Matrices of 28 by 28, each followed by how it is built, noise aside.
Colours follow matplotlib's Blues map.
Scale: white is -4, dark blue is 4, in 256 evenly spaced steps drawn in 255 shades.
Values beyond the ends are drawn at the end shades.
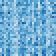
blocks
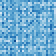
blocks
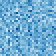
low rank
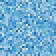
repeating rows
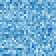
blocks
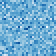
uneven rows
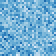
Toeplitz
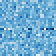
uneven rows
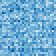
blocks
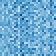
repeating rows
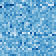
uneven rows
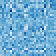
low rank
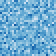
blocks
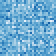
blocks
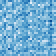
repeating rows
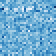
uneven rows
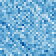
Toeplitz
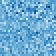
upper triangular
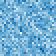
Toeplitz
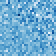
upper triangular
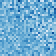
upper triangular
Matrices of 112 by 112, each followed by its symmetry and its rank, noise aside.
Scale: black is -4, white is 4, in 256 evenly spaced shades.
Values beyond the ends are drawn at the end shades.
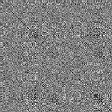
symmetric, rank eight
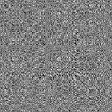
symmetric, rank eight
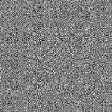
symmetric, rank twelve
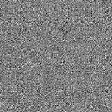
antisymmetric, rank sixteen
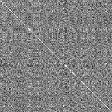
symmetric, rank twelve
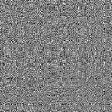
antisymmetric, rank twelve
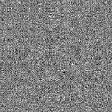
antisymmetric, rank sixteen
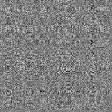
no symmetry, rank twelve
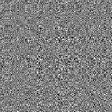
antisymmetric, rank eight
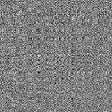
no symmetry, rank eight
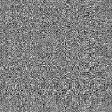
antisymmetric, rank twelve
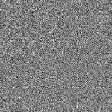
no symmetry, rank twelve
